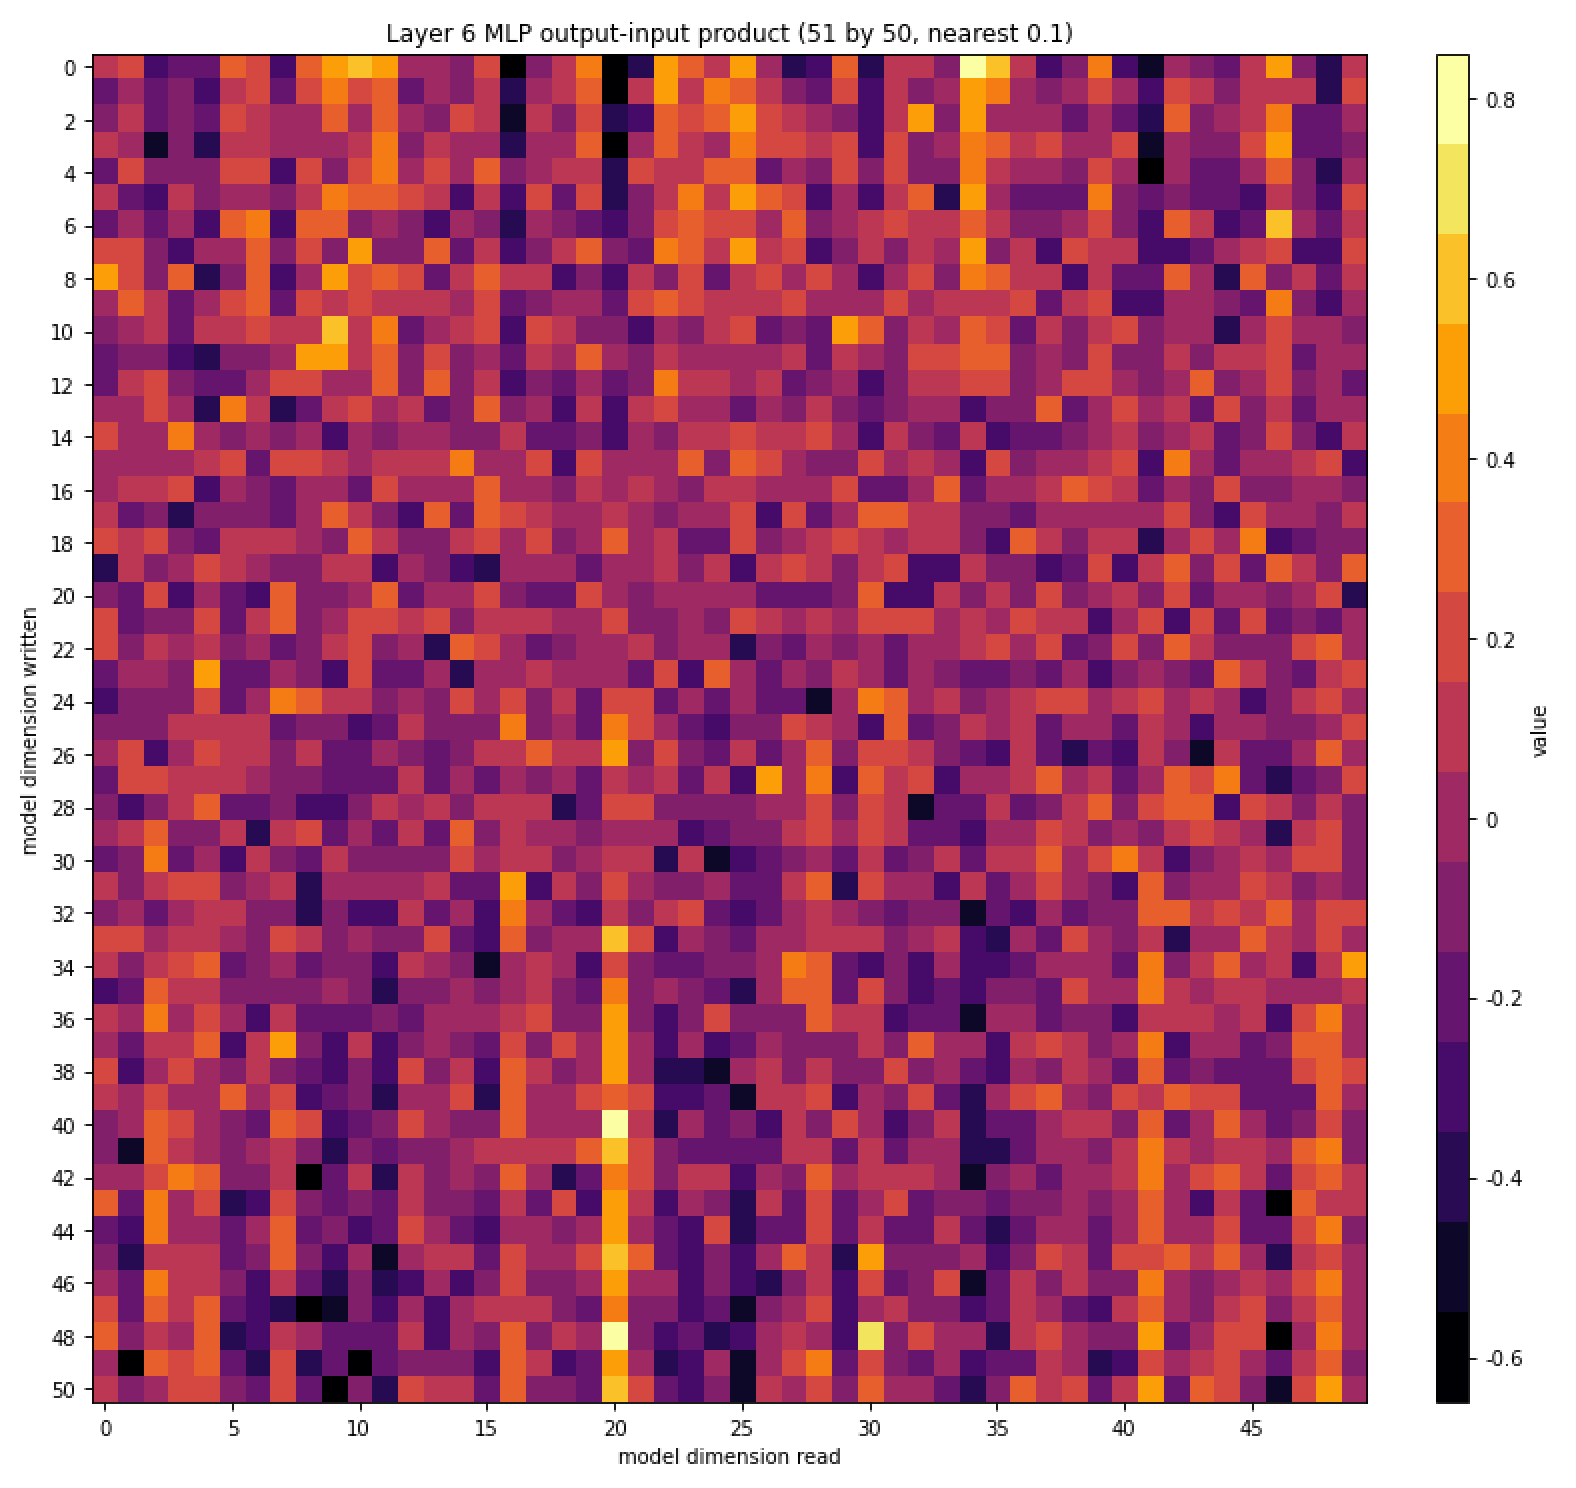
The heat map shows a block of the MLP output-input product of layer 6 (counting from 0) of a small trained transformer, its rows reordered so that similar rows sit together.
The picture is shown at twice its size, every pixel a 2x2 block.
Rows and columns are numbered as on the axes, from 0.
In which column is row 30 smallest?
24
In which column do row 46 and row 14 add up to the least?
9
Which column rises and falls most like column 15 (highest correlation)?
11
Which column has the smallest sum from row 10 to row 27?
18
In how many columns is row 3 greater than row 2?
20
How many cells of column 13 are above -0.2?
41
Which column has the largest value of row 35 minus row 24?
28
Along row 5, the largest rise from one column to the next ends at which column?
34
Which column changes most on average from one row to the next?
42
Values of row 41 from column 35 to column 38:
-0.4 -0.2 0 0
